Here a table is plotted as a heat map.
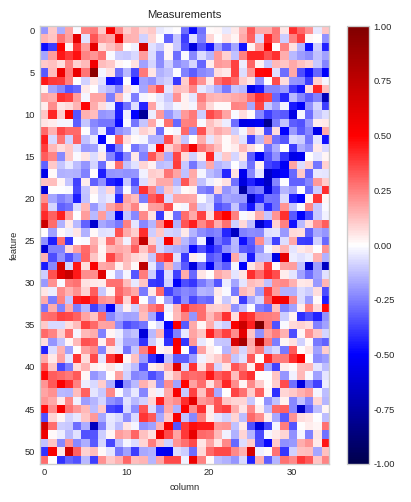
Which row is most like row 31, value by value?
1
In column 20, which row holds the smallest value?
25
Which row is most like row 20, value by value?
7
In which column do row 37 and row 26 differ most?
24
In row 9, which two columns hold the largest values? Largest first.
5, 26
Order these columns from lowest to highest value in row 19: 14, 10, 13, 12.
14, 10, 13, 12
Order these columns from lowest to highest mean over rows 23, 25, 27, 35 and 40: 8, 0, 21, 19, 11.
21, 11, 19, 8, 0
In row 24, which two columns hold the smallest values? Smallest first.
23, 22
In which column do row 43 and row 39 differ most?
16
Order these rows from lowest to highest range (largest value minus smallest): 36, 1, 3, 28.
3, 1, 36, 28
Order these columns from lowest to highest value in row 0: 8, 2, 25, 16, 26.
2, 16, 26, 25, 8
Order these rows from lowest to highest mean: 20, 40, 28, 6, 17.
17, 20, 28, 6, 40
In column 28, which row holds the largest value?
32
